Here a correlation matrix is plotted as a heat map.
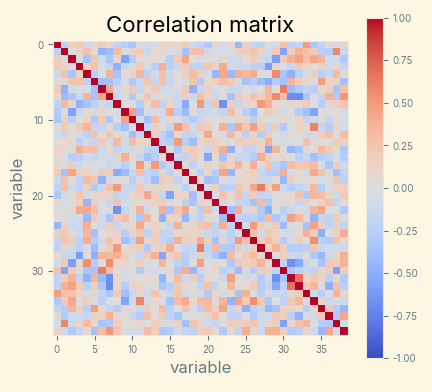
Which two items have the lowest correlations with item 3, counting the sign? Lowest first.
28, 8
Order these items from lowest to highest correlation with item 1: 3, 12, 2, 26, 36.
36, 12, 2, 3, 26
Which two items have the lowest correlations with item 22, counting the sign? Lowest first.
8, 28
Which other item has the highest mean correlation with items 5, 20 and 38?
12
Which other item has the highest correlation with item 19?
27
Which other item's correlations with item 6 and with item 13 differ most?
30
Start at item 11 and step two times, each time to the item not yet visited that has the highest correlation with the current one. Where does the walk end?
26
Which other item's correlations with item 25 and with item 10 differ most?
9
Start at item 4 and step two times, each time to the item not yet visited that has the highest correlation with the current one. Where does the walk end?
7
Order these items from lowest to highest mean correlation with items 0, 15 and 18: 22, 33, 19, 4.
22, 19, 4, 33
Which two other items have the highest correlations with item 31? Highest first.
32, 23
